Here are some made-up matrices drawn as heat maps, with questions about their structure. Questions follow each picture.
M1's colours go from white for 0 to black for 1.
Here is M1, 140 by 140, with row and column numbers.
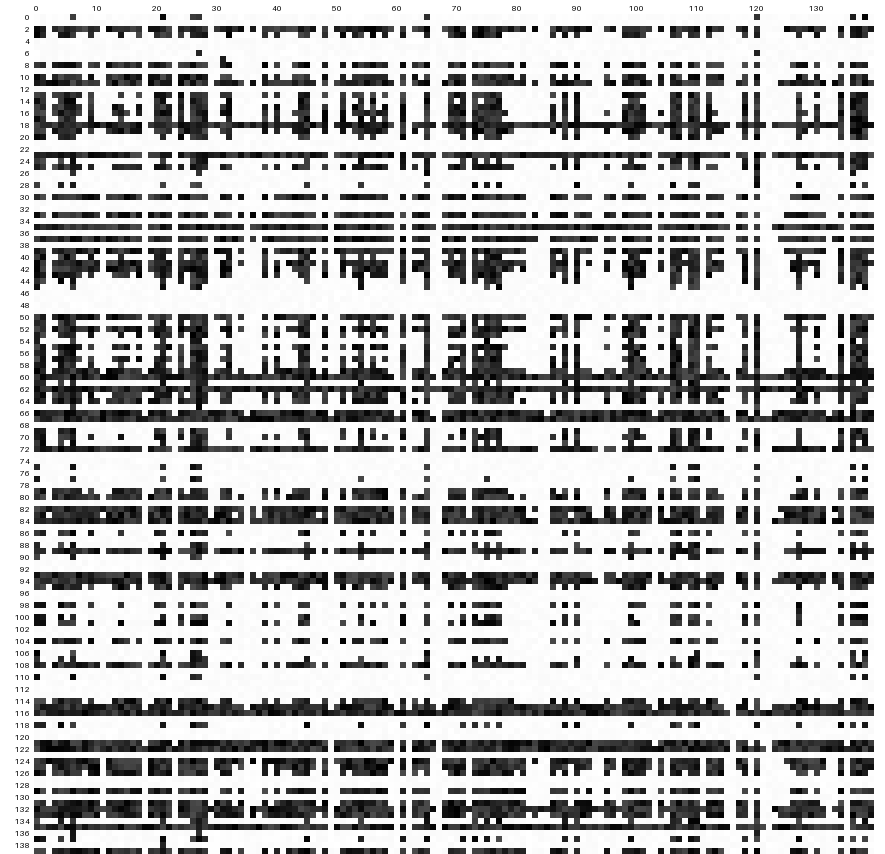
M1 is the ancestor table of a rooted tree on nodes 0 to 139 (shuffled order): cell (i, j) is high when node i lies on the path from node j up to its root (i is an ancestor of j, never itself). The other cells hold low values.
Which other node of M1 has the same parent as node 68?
129
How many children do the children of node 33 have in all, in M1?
2
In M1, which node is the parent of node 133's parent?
82
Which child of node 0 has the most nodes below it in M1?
26
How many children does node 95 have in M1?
3
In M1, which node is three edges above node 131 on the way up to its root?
50
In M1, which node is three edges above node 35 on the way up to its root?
18
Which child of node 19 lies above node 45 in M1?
114
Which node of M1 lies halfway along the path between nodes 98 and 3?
17
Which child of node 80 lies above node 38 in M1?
42
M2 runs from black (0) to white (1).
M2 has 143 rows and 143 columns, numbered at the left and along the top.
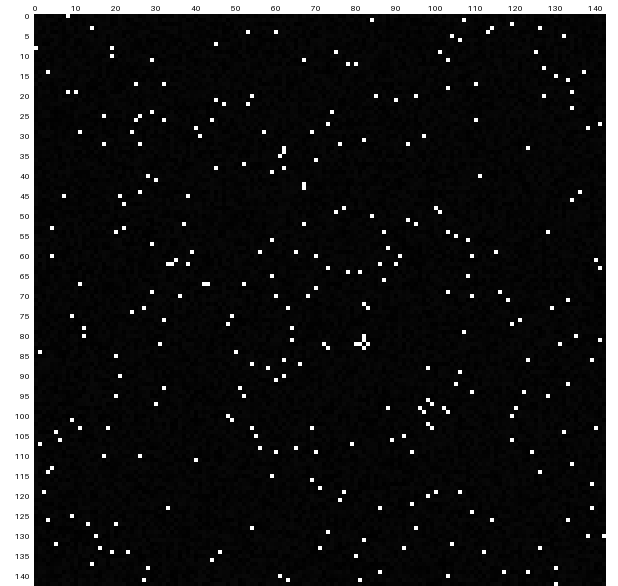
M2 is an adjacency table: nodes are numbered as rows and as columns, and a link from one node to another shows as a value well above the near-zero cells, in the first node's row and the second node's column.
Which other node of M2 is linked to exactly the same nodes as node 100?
node 77
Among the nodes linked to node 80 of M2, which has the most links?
node 82
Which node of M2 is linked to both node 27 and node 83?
node 73
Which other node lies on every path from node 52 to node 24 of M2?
node 29
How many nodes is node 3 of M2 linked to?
3
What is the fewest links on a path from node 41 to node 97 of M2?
2
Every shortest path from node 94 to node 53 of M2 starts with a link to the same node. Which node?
node 109
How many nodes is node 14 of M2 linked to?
2
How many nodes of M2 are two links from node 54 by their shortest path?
9
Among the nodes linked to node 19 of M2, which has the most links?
node 134
